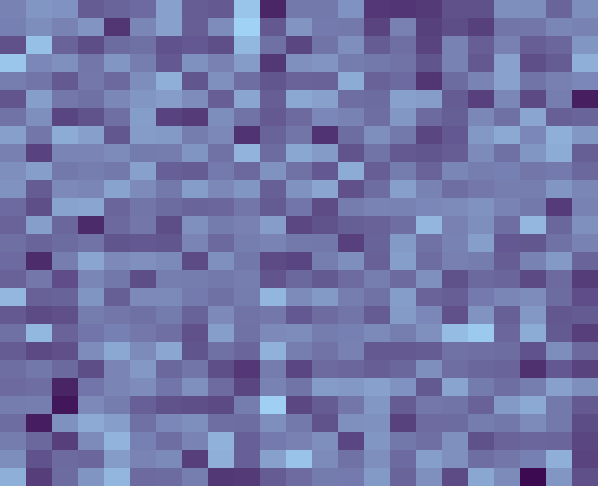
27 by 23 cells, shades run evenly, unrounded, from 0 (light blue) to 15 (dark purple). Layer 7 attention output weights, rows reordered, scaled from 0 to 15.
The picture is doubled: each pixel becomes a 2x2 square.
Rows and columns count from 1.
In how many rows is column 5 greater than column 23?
10
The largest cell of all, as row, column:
27, 21
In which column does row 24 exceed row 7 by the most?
2
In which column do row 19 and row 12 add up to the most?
22
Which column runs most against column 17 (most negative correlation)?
23
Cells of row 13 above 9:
4
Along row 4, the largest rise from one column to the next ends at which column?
11
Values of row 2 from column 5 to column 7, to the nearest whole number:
12 6 4
